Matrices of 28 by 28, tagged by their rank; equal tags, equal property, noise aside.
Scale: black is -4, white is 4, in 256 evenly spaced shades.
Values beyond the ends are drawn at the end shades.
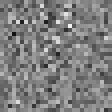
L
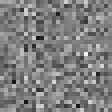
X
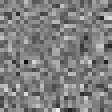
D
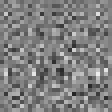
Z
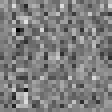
Z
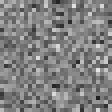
X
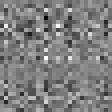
Z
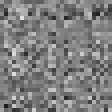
Z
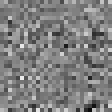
D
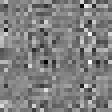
Z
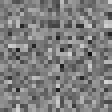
D
